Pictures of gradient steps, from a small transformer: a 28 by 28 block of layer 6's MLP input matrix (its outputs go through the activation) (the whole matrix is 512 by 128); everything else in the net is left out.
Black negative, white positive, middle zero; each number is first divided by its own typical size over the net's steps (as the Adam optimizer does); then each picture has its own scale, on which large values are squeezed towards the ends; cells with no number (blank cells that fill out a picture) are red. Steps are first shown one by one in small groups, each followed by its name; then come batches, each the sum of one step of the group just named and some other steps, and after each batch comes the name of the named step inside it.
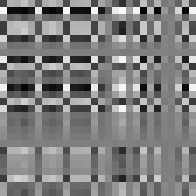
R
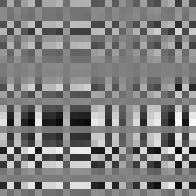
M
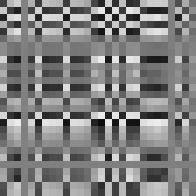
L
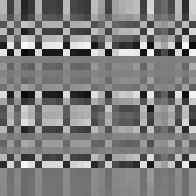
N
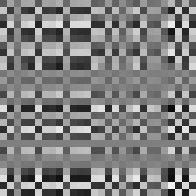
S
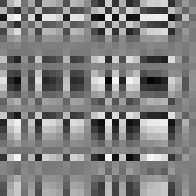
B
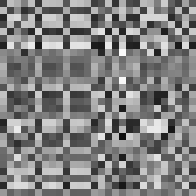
N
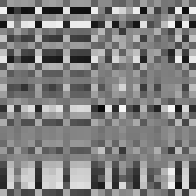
R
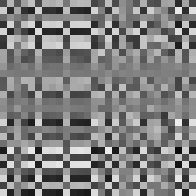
M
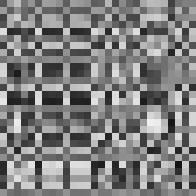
M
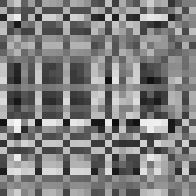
B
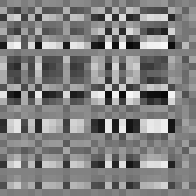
B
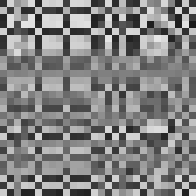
S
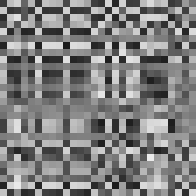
B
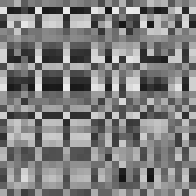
L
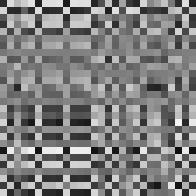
M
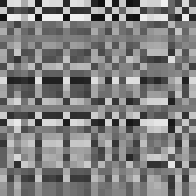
B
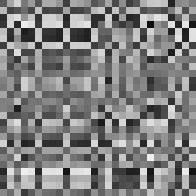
B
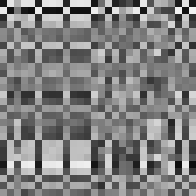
B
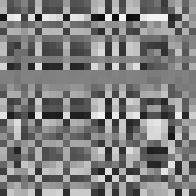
L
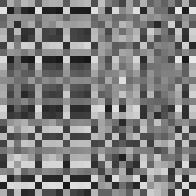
S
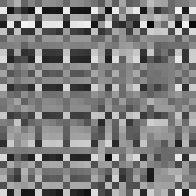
L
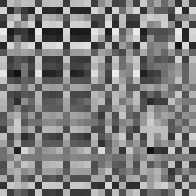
S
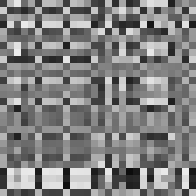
R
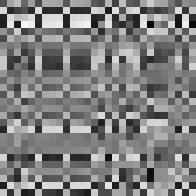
L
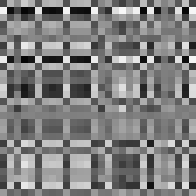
R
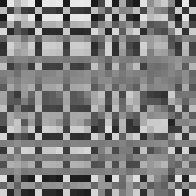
S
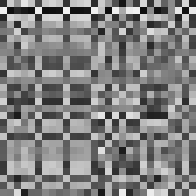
L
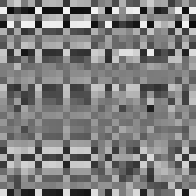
N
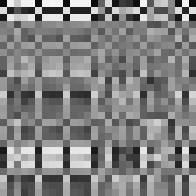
B
